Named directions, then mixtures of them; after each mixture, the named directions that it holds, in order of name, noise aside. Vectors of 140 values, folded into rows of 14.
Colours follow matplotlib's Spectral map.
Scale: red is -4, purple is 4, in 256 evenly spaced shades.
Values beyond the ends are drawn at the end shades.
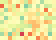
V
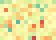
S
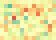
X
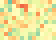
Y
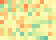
S, V, Y.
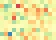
V, X, Y.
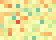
S, V, X.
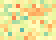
V, X.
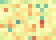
S.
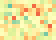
X.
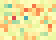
X.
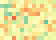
X.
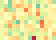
S, X, Y.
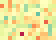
V, X.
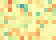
Y.
